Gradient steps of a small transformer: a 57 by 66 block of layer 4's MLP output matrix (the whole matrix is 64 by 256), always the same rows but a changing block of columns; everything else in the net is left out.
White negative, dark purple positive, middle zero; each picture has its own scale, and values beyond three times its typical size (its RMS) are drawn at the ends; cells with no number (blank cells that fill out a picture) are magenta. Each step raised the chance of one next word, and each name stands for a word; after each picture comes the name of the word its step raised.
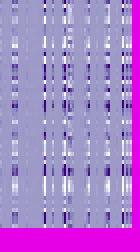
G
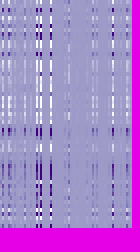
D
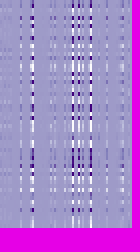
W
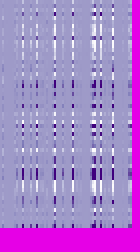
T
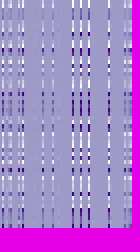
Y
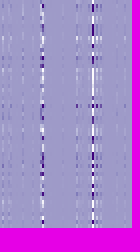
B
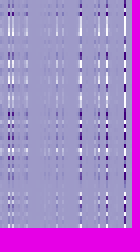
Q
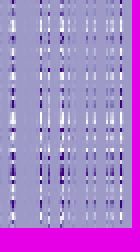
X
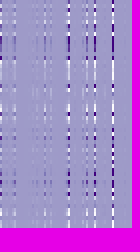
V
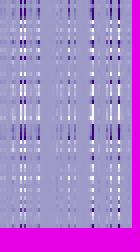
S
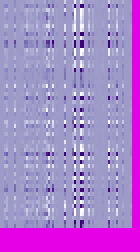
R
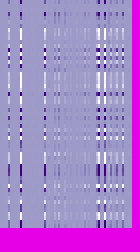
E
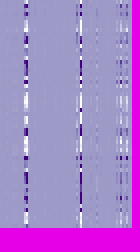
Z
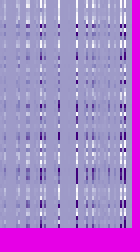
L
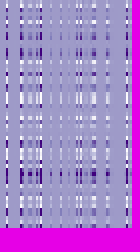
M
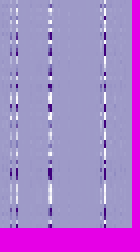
M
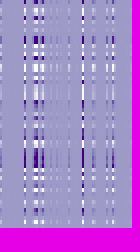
W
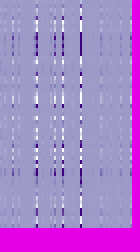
M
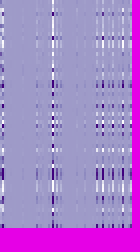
T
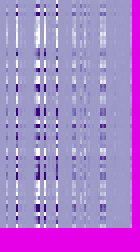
Q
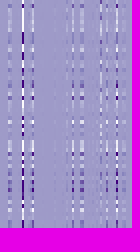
R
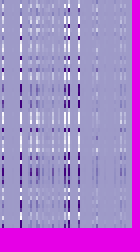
X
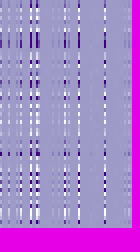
R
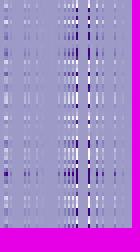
M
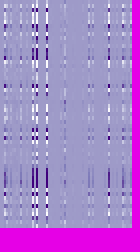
V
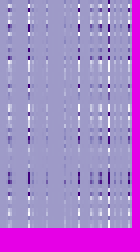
V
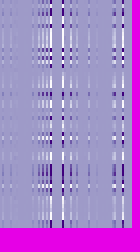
E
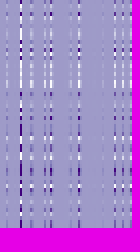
E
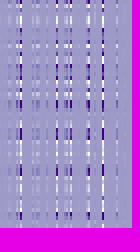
G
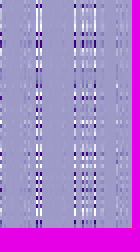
R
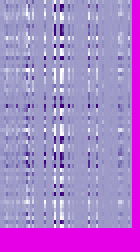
B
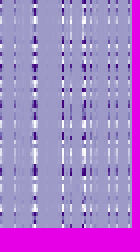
G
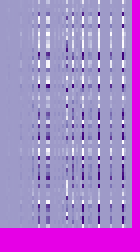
Q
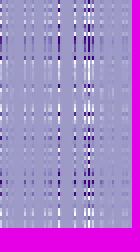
V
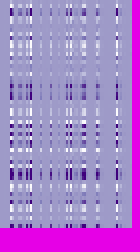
T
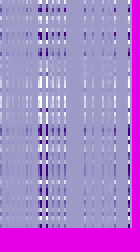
D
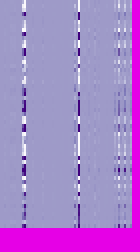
Y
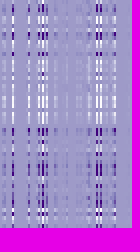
D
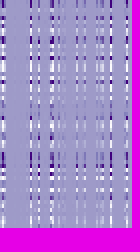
W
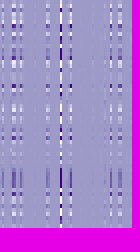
V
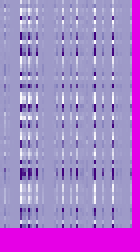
M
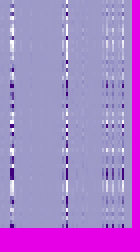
T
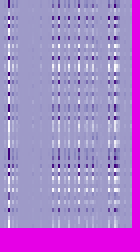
W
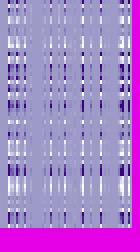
G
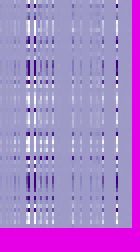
Z
